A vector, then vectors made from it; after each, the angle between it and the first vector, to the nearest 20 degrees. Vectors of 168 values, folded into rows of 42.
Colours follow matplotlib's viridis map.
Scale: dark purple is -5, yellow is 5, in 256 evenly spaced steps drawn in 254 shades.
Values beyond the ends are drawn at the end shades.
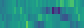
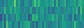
80 degrees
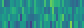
100 degrees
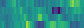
40 degrees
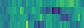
20 degrees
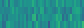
80 degrees
